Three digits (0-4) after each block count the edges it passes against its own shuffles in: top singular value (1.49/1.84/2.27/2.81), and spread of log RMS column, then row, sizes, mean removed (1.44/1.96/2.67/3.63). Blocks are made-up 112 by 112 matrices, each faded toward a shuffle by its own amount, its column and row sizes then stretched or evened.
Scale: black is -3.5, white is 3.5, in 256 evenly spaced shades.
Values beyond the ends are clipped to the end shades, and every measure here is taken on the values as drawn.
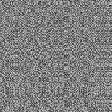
4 1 0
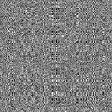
4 3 2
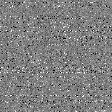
0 0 3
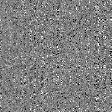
2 3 1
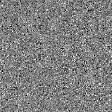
1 1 2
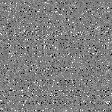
2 0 3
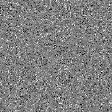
1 1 0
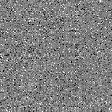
3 1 0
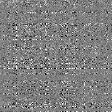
1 3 4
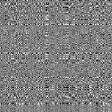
4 3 4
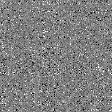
0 2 2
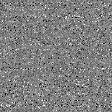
0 1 3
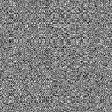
4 1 2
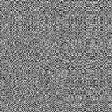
4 1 3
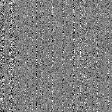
0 4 1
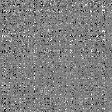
1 3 3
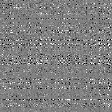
2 3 4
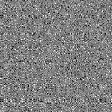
3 0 2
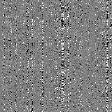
3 4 0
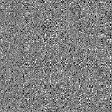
3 3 1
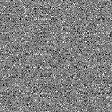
3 0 2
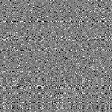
4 1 3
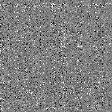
0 3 2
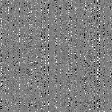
2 4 1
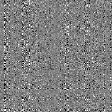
3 4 2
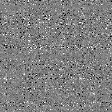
0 2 3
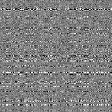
4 1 4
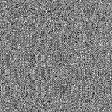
3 0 0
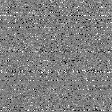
0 0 4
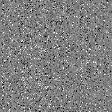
1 2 0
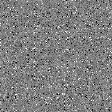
1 2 2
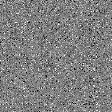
0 2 2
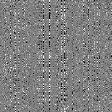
4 4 0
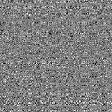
3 0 3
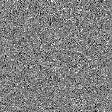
0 2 1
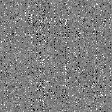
0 3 1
